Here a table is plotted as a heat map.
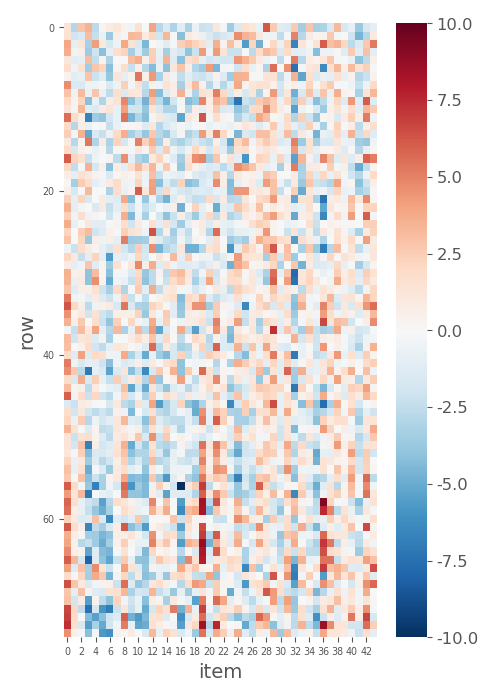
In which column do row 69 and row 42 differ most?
28
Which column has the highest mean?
0
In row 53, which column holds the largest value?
19
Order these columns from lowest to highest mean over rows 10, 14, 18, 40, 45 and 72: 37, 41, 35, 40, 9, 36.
35, 9, 41, 36, 37, 40
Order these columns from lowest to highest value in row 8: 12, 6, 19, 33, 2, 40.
6, 33, 40, 19, 2, 12
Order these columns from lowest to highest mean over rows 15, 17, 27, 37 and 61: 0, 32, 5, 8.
5, 8, 32, 0
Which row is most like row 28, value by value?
60
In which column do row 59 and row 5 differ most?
36
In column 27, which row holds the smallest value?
2
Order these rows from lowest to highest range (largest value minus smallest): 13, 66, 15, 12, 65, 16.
12, 15, 13, 16, 66, 65
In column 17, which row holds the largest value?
65
